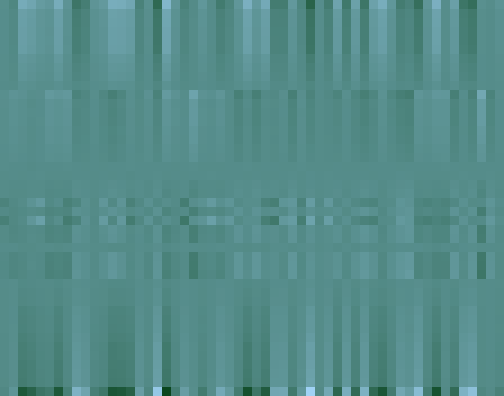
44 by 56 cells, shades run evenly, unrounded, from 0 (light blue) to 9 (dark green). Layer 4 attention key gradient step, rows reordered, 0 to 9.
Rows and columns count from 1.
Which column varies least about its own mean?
36
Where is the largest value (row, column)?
44, 19
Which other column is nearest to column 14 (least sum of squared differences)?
28
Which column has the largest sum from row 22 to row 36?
54
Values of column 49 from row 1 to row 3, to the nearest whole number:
2 3 3
